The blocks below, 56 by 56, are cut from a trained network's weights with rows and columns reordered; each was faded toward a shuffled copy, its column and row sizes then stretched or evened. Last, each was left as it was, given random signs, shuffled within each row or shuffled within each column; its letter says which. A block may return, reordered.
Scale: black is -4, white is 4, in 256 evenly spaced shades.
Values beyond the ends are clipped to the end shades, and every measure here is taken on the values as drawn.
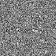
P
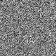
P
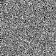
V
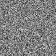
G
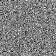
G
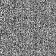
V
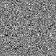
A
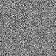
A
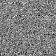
G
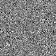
P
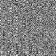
A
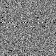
G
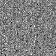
V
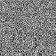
A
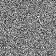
G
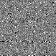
P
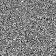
G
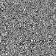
P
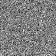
G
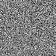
G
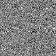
A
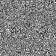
G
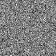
V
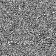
G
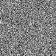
V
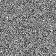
G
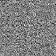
A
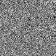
P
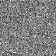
A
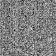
V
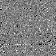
P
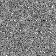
G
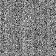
V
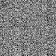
A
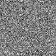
P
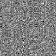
A
